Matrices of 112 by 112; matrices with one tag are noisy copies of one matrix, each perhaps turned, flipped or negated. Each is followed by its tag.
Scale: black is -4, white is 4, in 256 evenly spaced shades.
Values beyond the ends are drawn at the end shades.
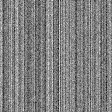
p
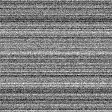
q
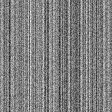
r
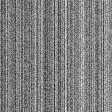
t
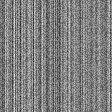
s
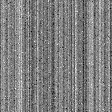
q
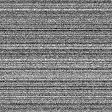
r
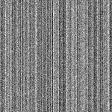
p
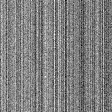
t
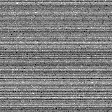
s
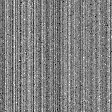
s
